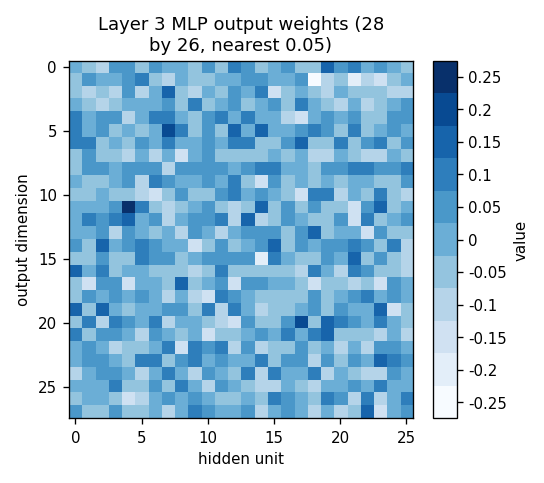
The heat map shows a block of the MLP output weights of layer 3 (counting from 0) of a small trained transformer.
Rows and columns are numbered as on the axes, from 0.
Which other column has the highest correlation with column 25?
9
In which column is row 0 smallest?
2
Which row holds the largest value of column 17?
20
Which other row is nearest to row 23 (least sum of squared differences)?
8
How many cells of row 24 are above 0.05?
4
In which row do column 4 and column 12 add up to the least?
17
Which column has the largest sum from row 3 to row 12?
10
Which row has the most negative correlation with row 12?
5
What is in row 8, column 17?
0
